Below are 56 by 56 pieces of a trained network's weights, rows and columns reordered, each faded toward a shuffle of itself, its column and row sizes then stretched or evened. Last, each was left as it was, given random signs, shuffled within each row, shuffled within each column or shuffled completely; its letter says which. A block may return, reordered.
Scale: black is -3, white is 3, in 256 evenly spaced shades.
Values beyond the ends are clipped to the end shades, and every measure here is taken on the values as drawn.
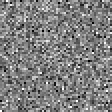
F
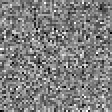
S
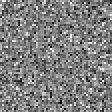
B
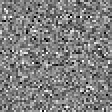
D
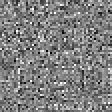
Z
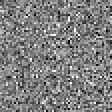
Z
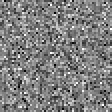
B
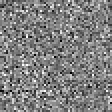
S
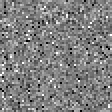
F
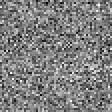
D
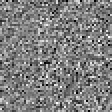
S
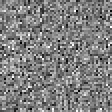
Z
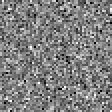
F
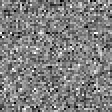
D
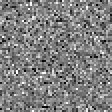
D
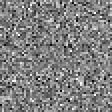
D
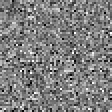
S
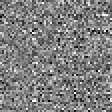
Z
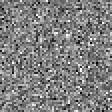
B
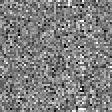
S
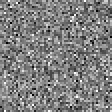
B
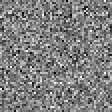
D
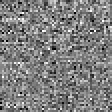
Z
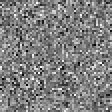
S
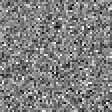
D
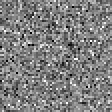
F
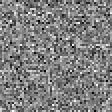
D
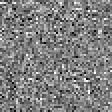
S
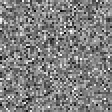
B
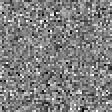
D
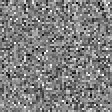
B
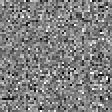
Z
